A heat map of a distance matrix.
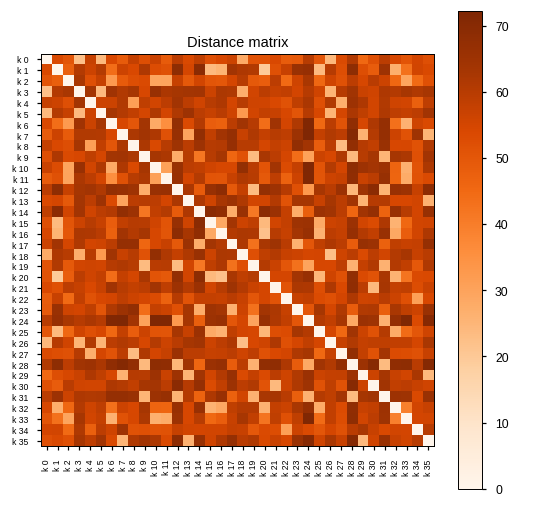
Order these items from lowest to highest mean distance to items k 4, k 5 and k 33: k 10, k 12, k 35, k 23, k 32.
k 10, k 32, k 23, k 35, k 12
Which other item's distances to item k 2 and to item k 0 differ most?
k 3
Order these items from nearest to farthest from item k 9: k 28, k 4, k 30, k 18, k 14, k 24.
k 28, k 24, k 14, k 18, k 4, k 30
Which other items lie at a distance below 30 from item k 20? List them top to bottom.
k 1, k 15, k 16, k 25, k 32
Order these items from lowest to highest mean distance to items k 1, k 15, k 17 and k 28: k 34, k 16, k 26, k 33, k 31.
k 16, k 31, k 33, k 34, k 26
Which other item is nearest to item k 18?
k 26
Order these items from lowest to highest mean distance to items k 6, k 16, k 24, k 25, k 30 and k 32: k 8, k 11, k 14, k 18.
k 11, k 8, k 18, k 14
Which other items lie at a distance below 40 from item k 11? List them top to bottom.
k 2, k 6, k 10, k 33
